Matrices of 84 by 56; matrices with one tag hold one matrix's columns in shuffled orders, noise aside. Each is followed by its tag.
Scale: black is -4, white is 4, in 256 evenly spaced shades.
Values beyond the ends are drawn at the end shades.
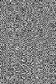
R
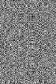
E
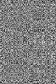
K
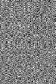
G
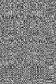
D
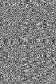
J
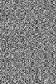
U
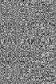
J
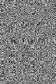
J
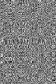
J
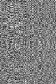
G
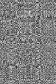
D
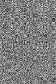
G
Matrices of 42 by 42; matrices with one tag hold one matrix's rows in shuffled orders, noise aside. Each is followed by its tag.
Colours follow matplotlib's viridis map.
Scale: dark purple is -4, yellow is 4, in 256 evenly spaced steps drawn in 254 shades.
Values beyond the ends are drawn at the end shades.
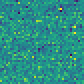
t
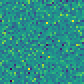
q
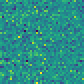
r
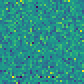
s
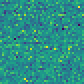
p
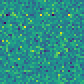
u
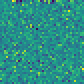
s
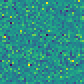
q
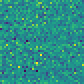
r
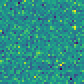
t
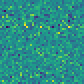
u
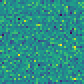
t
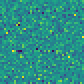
s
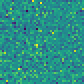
r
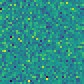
q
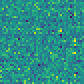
t
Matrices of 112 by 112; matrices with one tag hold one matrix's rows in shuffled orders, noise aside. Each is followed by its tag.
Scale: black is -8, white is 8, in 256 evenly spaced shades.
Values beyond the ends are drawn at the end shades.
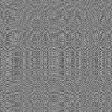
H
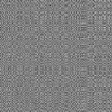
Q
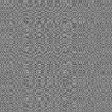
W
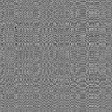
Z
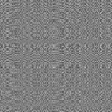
H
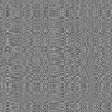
H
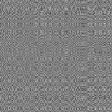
Q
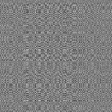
W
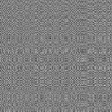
Q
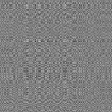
W
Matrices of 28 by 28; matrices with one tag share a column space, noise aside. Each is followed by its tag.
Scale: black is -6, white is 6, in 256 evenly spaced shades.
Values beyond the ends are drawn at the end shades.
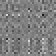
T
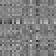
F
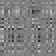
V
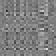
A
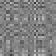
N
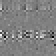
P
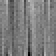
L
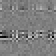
P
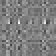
F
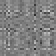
A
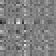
F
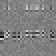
P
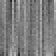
L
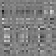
V
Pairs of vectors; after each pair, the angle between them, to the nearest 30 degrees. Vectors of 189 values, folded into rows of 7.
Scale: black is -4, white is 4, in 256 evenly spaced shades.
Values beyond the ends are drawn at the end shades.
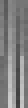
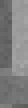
90 degrees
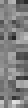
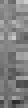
150 degrees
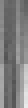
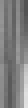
30 degrees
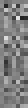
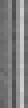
90 degrees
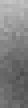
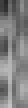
120 degrees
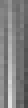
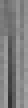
150 degrees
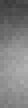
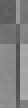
60 degrees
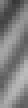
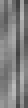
60 degrees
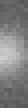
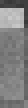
90 degrees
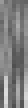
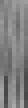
150 degrees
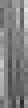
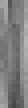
60 degrees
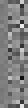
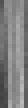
90 degrees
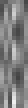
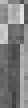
90 degrees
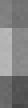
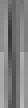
90 degrees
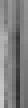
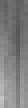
60 degrees
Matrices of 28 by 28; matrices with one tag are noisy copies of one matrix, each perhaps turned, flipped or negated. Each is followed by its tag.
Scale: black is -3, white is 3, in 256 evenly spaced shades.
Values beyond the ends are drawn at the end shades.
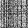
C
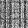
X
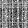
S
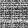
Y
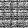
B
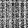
X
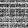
X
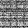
B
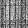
S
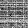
Y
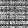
X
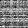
B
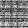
B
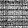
S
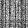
S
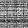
Y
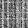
X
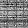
Y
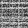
X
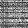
S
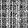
B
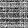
S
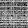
C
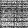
C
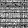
S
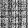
B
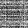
S
